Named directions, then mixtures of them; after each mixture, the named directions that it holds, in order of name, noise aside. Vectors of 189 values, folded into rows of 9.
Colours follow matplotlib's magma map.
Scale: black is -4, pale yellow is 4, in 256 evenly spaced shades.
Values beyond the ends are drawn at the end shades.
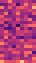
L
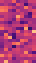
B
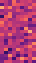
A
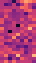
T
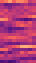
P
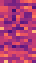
B, T.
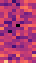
B, L, T.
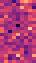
T.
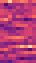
P.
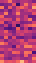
L.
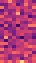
L.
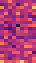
L.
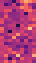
T.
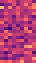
A, L.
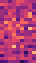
B, L.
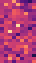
T.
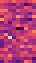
B, L, P.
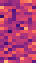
A, B, T.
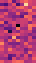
B, L, T.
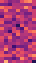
A, B, T.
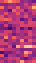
L, P, T.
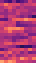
P.
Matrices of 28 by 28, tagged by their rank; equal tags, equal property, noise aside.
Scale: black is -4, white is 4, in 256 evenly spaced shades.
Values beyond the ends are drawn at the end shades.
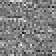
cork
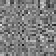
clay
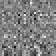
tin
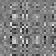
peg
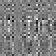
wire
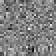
clay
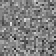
cork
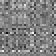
wire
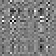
wire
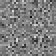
clay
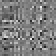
wire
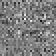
cork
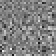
clay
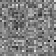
tin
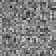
cork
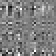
wire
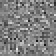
cork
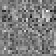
tin
